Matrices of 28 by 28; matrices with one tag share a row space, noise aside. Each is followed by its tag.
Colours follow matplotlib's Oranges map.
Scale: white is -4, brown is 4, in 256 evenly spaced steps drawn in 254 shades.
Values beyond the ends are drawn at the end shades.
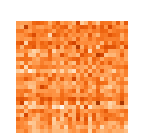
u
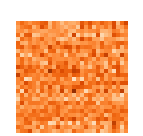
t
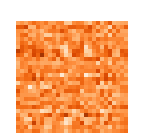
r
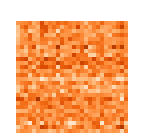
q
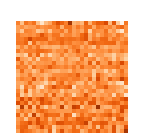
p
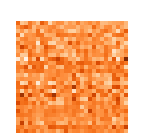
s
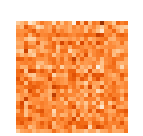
u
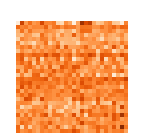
t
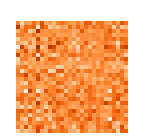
s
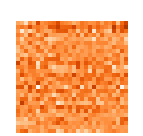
s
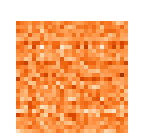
q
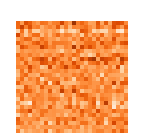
t
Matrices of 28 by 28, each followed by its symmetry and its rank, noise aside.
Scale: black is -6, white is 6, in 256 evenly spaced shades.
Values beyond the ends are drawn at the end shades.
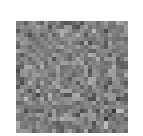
symmetric, rank six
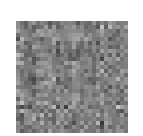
antisymmetric, rank six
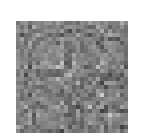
symmetric, rank six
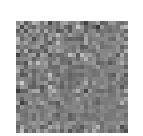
symmetric, rank seven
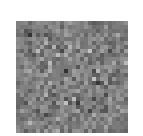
symmetric, rank eight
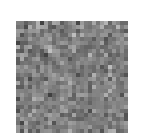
antisymmetric, rank six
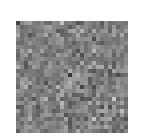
symmetric, rank seven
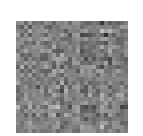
no symmetry, rank six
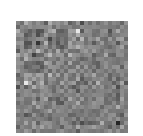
symmetric, rank six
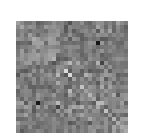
symmetric, rank seven
